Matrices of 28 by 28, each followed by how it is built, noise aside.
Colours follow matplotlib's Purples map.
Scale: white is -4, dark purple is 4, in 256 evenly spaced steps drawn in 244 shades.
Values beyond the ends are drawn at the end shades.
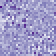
block diagonal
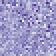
upper triangular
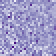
lower triangular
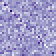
diagonal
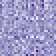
low rank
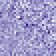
upper triangular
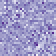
block diagonal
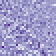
lower triangular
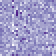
uneven columns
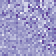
upper triangular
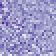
lower triangular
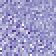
lower triangular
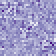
block diagonal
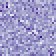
banded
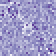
block diagonal
